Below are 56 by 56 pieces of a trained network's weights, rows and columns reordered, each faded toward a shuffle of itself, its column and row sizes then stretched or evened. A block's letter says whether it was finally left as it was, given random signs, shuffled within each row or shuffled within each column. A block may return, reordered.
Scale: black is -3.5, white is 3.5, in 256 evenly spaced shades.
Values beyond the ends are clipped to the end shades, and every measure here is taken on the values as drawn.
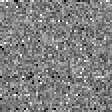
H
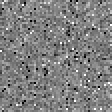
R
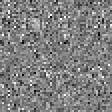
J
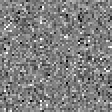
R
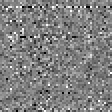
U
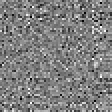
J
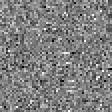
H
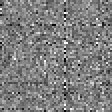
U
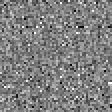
H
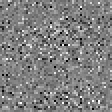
J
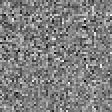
U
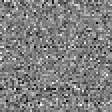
H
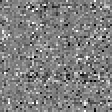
U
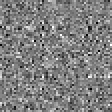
J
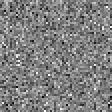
R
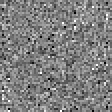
R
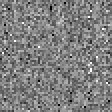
R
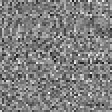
J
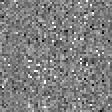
R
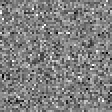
H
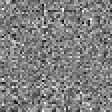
J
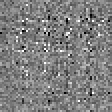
J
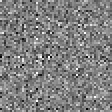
U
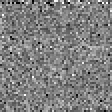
H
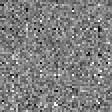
U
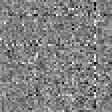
U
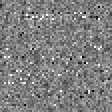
H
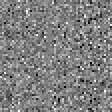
R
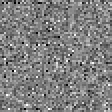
H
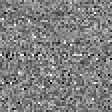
H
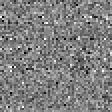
H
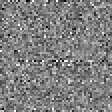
H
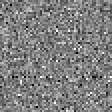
H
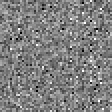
R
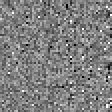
R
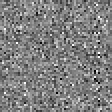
R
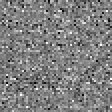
H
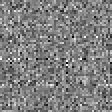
J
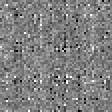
J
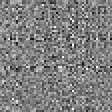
J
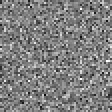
R
